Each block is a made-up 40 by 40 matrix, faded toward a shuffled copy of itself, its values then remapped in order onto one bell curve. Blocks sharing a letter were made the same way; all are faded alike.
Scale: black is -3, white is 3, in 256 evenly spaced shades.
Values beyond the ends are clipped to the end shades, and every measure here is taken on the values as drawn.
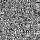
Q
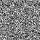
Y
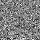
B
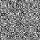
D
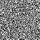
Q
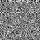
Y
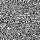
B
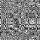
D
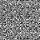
Y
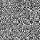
Y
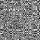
D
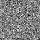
Q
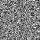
Q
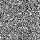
Q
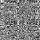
Y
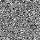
B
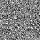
Q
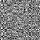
D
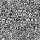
Y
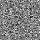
Q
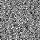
Q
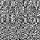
D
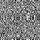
D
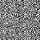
Y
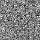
B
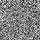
Q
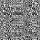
D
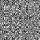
D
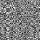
D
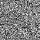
B
